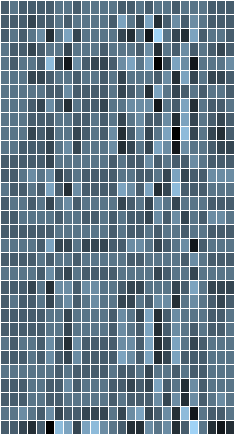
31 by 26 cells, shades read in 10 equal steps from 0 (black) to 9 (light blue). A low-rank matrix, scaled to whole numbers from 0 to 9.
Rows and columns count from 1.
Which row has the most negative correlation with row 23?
7
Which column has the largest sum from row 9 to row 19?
21
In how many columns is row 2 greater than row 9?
8
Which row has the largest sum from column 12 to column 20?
14
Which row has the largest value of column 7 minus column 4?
31
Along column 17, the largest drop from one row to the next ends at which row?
3
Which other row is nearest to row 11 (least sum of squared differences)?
22
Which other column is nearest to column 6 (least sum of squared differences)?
15
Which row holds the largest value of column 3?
30
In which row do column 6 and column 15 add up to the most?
5
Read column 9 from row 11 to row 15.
3 5 5 6 4
